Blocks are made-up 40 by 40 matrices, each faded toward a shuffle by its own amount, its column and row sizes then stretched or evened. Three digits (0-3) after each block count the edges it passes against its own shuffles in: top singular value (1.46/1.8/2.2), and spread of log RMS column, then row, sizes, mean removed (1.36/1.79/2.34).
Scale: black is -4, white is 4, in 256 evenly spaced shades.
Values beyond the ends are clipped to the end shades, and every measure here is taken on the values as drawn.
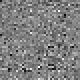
1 2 2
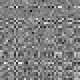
3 1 3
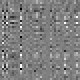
3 3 1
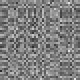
3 2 0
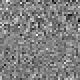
1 0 2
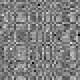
3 0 0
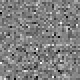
1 0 1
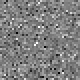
0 0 0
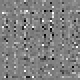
0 3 1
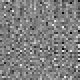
2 2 0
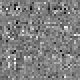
1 1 2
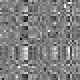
3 3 0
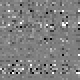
0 2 3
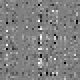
1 3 1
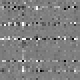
2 1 3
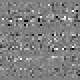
0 2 3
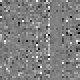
0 3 0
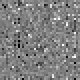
1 1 1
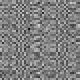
3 2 1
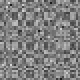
3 1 1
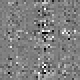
0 3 2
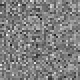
1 0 0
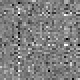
2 2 2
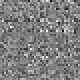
2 1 2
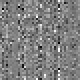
2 3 0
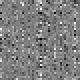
1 3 1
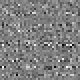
1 0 3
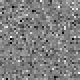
0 0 0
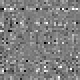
2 1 2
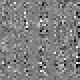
1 3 1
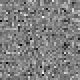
0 1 1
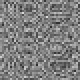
2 0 0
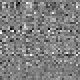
2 0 2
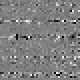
1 1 3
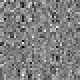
2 2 0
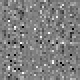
1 2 0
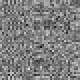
2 0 1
